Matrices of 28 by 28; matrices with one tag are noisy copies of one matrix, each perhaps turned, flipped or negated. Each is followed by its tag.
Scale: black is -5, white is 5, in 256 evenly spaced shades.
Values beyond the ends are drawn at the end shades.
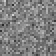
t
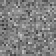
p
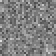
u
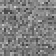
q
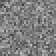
p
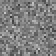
p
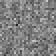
u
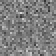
p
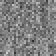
u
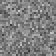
p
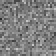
t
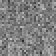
u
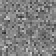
p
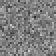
p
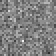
u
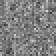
u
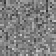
t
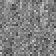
u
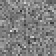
p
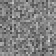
q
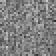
t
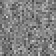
u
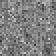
u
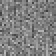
t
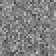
u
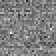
q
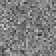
p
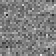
u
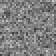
u
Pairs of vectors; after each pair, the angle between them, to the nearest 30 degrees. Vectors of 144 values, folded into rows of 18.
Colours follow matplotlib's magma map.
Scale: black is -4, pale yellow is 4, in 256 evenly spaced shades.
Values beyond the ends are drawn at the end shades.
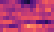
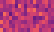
90 degrees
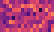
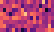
120 degrees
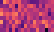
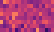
30 degrees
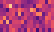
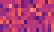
30 degrees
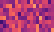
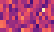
120 degrees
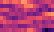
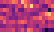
30 degrees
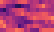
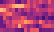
150 degrees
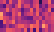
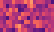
90 degrees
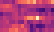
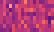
90 degrees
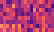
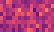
150 degrees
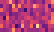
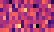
150 degrees
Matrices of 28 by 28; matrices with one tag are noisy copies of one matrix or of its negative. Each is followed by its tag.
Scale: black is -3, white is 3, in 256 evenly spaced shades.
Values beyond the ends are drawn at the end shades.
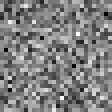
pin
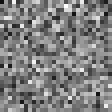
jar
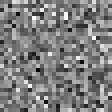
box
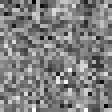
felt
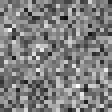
box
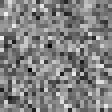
felt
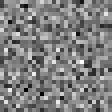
pin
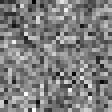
felt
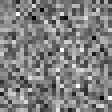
box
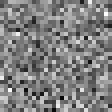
pin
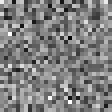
jar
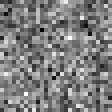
felt
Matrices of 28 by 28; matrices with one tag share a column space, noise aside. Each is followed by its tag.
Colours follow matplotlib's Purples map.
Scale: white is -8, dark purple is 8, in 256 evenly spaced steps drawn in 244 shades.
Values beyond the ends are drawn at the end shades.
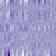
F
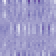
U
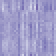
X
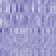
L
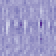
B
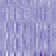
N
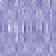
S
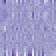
F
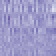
L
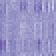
X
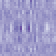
S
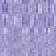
L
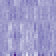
N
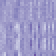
N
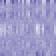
U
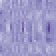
S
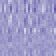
L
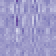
L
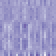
N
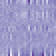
F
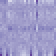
F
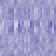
B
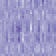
S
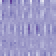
U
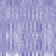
N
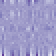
F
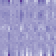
F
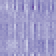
X
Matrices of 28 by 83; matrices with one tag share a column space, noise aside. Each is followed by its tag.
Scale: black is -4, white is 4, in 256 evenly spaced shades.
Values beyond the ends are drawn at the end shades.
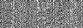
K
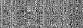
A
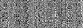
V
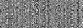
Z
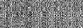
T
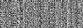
K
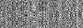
T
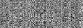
V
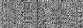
K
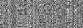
Z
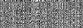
K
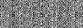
T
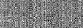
V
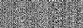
K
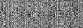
T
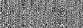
A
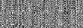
A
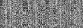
A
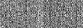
T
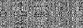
T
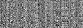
V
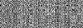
Z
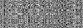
Z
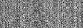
V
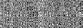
T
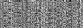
K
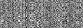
V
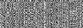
K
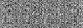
Z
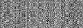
V
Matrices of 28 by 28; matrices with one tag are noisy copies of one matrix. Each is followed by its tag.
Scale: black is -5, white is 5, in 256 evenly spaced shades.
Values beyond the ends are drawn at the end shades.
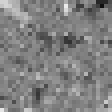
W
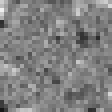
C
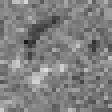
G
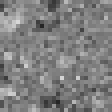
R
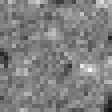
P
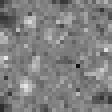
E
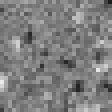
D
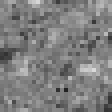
P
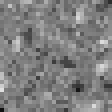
D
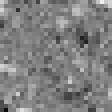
C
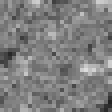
P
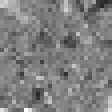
W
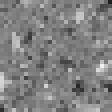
D
